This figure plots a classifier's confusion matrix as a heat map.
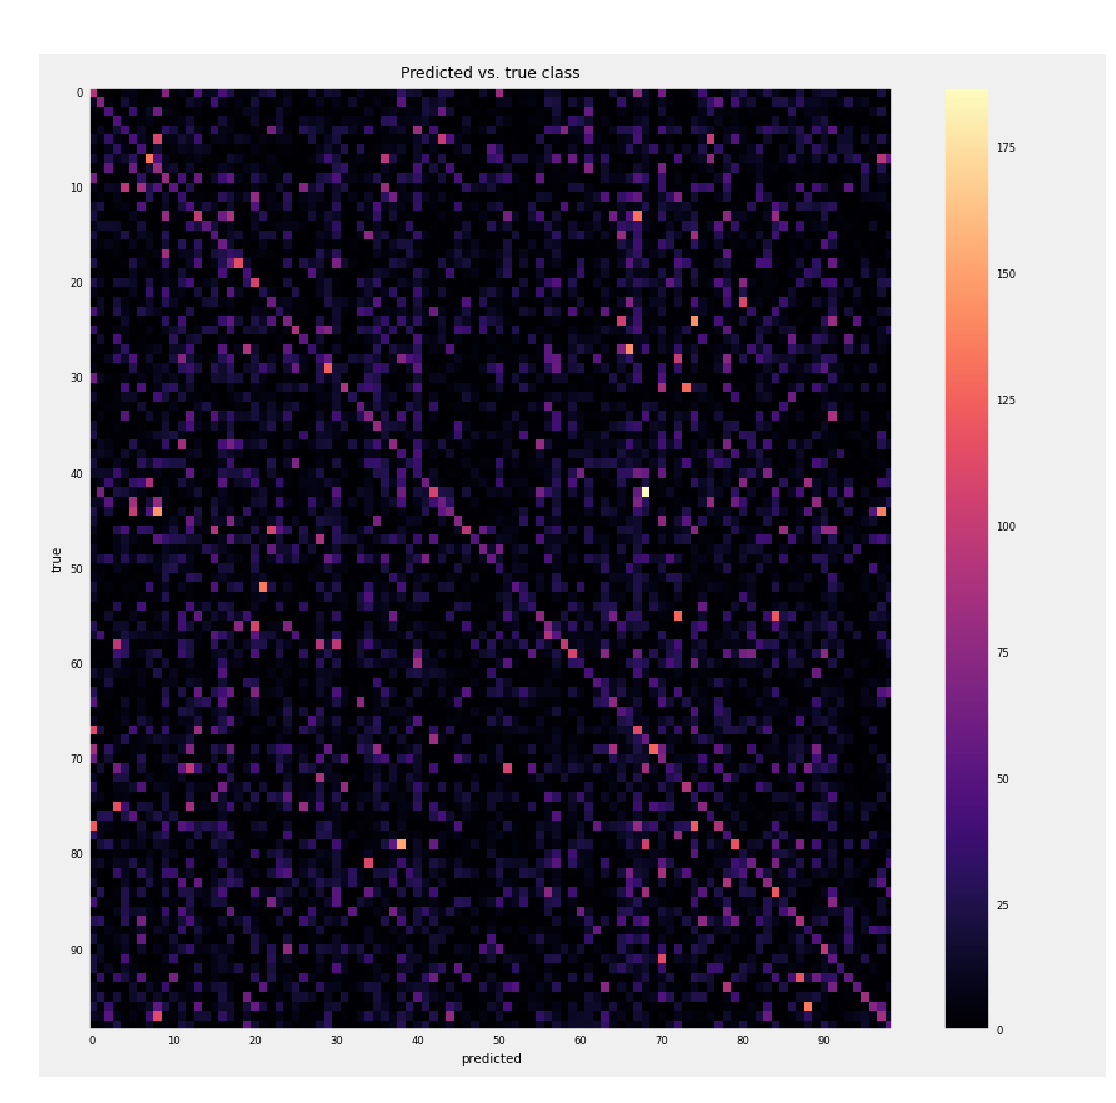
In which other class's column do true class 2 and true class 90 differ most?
24
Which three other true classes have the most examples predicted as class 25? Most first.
39, 29, 57
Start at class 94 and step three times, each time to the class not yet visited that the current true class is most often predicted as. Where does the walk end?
28
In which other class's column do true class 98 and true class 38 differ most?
19
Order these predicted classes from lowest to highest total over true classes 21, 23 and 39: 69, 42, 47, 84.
47, 69, 84, 42
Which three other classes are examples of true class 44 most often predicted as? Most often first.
8, 97, 5
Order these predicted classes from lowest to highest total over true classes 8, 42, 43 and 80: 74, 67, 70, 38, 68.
74, 70, 38, 67, 68
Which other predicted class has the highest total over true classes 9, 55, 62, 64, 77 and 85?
0
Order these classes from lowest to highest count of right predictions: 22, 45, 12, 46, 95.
12, 22, 45, 95, 46
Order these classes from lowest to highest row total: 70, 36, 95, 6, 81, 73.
36, 6, 95, 73, 70, 81
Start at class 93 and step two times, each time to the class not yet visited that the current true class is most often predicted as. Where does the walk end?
75
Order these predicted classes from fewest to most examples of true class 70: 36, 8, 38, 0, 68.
8, 68, 38, 36, 0
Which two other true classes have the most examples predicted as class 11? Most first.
37, 28
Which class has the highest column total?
67
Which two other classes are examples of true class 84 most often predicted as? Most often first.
68, 56
